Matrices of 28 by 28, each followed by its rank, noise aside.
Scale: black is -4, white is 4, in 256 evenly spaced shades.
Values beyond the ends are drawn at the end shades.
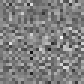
six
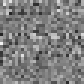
five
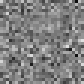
six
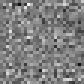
six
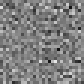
seven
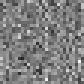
eight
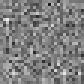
eight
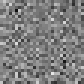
seven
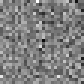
seven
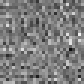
six
